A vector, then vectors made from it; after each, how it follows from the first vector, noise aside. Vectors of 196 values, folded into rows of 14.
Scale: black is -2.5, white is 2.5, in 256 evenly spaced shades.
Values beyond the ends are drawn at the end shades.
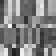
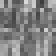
reversed, shrunk.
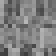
negated, shrunk.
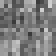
reversed, shrunk.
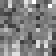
reversed, partly zeroed.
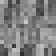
negated, shrunk.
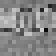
reversed, negated, partly zeroed.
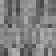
negated, shrunk.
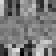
negated, partly zeroed.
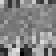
negated, partly zeroed.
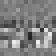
reversed, partly zeroed.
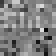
reversed, negated, partly zeroed.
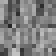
negated, shrunk.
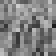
wrapped around, negated, shrunk.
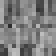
negated, shrunk.
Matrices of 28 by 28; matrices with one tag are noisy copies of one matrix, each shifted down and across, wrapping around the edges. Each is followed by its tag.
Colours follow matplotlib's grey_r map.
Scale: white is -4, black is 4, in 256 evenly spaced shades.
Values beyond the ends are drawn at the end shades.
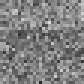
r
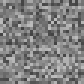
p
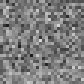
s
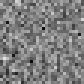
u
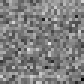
p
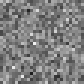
u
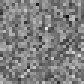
u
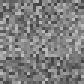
r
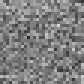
p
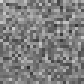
p
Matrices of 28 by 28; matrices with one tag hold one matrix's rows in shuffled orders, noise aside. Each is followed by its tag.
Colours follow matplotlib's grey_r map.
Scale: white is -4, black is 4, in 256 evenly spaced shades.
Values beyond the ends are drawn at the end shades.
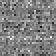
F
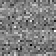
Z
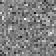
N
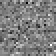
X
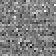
Z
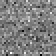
F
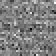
Z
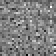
X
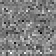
F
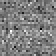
F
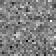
X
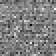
Z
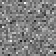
N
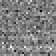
F
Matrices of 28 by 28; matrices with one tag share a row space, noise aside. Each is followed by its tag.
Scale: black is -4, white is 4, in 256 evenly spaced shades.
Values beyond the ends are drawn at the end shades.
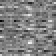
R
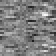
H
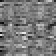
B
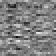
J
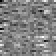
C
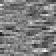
H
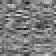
J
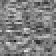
J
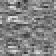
J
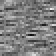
H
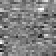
C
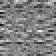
B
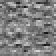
J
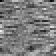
H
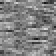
H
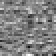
R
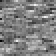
H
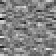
B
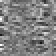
C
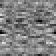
B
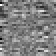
C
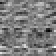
B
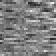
H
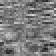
H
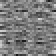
B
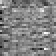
C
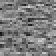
R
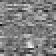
R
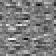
J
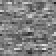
R
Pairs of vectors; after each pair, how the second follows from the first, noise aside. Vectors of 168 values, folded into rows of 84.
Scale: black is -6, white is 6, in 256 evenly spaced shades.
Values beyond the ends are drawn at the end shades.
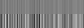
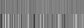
partly zeroed.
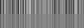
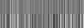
reversed, negated.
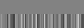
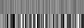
scaled up.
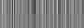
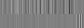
wrapped around, negated, partly zeroed.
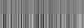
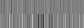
partly zeroed.
